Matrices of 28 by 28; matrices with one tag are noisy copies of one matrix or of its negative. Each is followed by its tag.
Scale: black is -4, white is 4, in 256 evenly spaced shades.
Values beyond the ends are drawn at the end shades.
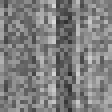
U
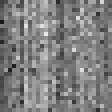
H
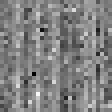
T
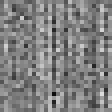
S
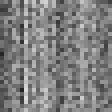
H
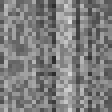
U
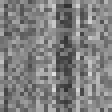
U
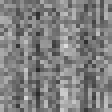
T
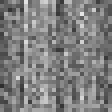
H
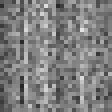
H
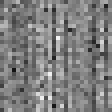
S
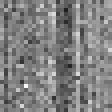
U
